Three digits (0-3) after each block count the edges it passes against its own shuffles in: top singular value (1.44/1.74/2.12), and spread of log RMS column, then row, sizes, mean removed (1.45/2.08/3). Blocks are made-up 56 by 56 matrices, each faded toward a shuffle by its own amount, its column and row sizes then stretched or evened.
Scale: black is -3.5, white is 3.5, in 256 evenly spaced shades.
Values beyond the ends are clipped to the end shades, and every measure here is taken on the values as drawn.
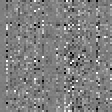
1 3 1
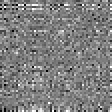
3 1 2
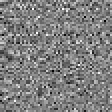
3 0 1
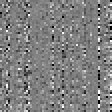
3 3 0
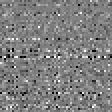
2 1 2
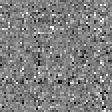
1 1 1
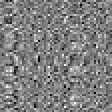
3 2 0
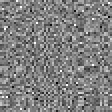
3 0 0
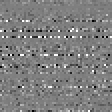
1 0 3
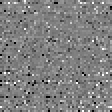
0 1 2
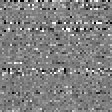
0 0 3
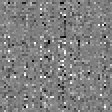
0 2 1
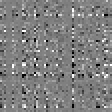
3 3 2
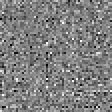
0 1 2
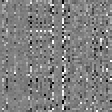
3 3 0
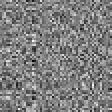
3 2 1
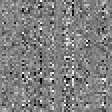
1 3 1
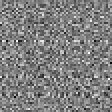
3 0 2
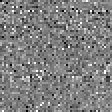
1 0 2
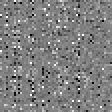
1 2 1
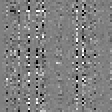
3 3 1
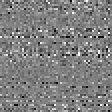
2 1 3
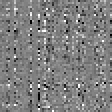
2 3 1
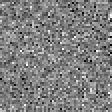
1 1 0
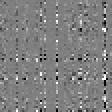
3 3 2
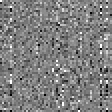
3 2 0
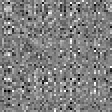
3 2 1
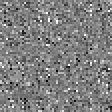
0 1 1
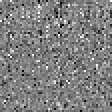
1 1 0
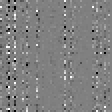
2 3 1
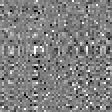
3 1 1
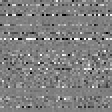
2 0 3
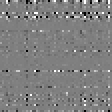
3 1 3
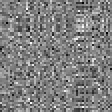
3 2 0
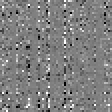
1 3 1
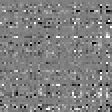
1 2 3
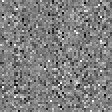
2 1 0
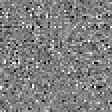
0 0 2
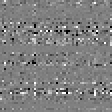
1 1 3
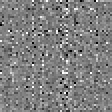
2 2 1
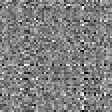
3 1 2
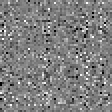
1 2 1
